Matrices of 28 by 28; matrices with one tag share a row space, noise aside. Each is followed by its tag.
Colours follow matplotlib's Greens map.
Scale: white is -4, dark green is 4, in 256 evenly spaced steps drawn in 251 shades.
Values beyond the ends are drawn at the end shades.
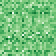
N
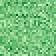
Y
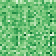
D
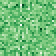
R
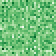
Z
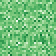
Y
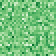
N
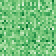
Z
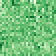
Z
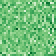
D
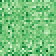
N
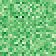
R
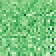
D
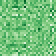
D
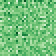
Y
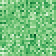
Z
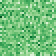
Z
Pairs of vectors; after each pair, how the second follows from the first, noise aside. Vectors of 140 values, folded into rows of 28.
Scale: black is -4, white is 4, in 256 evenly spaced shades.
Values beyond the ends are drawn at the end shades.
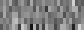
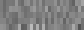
negated, shrunk.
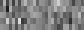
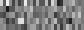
sign-scrambled.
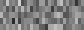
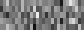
wrapped around.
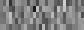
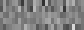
wrapped around, partly zeroed.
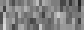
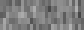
wrapped around, negated, shrunk.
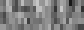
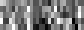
reversed, negated, scaled up.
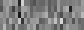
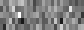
sign-scrambled.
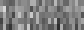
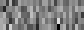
sign-scrambled.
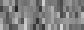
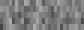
negated, shrunk.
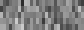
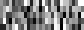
reversed, scaled up.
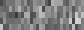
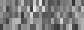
wrapped around.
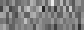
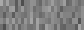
wrapped around, negated, shrunk.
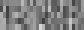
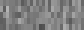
negated, shrunk.
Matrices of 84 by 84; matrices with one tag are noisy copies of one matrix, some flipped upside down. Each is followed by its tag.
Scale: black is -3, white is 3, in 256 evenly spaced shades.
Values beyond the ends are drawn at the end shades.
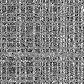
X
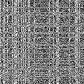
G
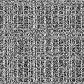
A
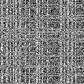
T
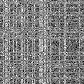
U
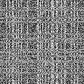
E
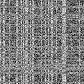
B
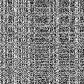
G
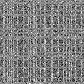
A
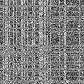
U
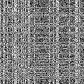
G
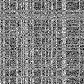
B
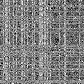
U
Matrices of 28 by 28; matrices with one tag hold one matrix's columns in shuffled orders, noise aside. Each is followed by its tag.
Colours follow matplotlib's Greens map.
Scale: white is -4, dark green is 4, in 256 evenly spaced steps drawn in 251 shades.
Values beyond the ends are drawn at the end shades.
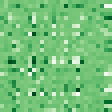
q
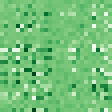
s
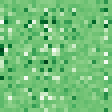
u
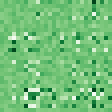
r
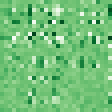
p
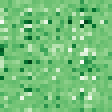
u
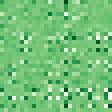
r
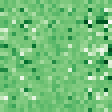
u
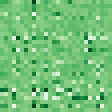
r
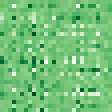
q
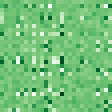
q
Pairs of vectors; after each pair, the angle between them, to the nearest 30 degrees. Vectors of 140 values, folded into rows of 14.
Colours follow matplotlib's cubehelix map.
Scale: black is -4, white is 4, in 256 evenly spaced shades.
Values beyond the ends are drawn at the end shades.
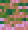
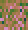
60 degrees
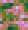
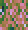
60 degrees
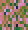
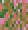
90 degrees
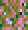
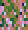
30 degrees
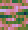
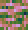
30 degrees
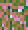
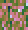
30 degrees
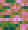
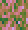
120 degrees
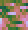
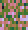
60 degrees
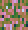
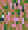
120 degrees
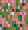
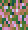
150 degrees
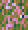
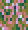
60 degrees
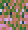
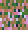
60 degrees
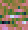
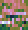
150 degrees
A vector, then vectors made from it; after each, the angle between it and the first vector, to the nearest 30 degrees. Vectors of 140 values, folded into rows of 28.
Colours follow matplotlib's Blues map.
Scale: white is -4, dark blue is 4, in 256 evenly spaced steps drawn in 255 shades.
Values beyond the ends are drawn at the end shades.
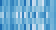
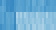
60 degrees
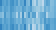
30 degrees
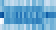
120 degrees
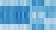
120 degrees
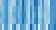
90 degrees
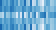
30 degrees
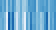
90 degrees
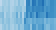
120 degrees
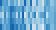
30 degrees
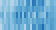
150 degrees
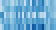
150 degrees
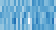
120 degrees
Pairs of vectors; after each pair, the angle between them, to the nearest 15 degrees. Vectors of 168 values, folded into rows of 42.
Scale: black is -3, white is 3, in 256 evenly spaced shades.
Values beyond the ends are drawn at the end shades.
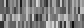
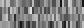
105 degrees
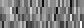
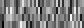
45 degrees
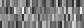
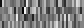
135 degrees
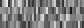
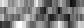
90 degrees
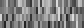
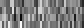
90 degrees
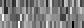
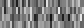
75 degrees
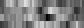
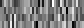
90 degrees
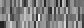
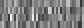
120 degrees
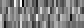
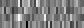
105 degrees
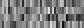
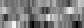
105 degrees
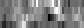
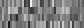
90 degrees
